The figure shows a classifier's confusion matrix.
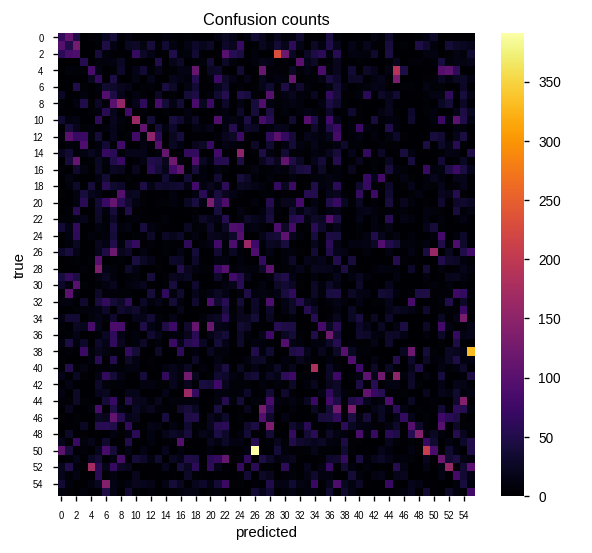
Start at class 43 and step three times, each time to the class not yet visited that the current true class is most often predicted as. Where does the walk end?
45
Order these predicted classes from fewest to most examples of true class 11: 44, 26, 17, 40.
17, 26, 44, 40
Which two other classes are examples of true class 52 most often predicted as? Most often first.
4, 55
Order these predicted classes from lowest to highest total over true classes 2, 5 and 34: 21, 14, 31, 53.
14, 53, 21, 31
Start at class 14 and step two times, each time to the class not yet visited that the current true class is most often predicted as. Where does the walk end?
30
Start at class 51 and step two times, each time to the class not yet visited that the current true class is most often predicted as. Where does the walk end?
36
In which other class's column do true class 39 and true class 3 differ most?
32
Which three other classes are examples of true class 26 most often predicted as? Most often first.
50, 7, 55
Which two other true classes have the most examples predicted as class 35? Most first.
4, 2
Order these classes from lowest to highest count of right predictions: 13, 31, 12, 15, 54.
54, 31, 13, 15, 12
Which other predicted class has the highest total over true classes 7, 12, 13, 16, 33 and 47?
28
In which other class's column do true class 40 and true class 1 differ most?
34
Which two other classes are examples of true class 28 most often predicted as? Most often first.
5, 22
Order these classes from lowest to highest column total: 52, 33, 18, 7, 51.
33, 52, 51, 18, 7
